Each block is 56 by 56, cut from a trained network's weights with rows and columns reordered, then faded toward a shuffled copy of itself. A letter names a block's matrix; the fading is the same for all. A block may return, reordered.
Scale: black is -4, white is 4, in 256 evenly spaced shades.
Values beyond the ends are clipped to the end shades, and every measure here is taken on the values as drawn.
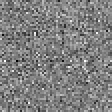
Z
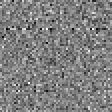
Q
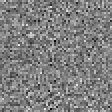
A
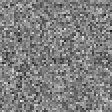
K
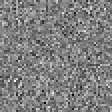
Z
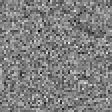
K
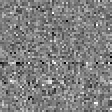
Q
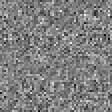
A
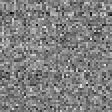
Z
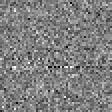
Q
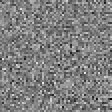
K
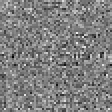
Z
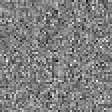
A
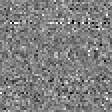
Q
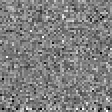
Q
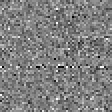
Q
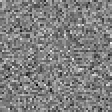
K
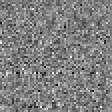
Q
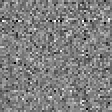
Q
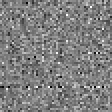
Q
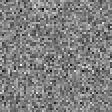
K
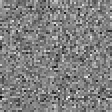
Z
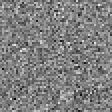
K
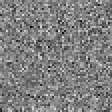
Z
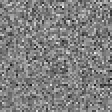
Z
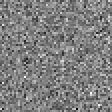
A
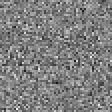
K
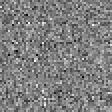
Z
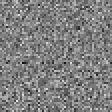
Z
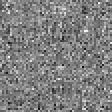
A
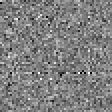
Q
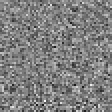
Z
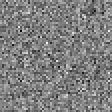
K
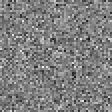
Z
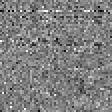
Q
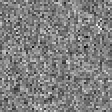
K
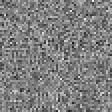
K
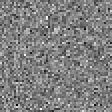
A
